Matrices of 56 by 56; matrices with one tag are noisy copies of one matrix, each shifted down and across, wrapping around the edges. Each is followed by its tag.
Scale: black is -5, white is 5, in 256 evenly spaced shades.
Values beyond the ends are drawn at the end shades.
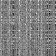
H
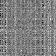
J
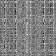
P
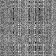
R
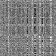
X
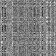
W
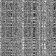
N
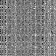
J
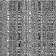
N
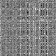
J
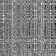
R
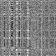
X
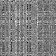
W
